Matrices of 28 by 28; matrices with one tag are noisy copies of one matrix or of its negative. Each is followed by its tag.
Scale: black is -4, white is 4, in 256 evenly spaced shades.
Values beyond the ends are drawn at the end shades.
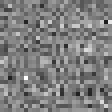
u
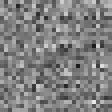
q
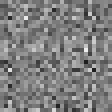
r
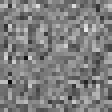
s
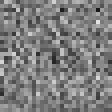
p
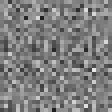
r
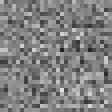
u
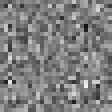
s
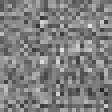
u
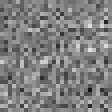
u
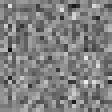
s
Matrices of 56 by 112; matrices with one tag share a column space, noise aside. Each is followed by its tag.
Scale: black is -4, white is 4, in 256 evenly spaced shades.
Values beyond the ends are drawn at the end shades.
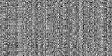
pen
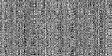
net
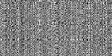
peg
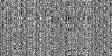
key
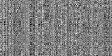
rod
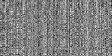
net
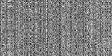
pen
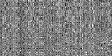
key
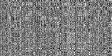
key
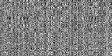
key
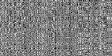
key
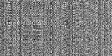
peg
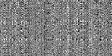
peg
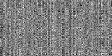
net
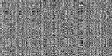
net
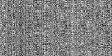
rod
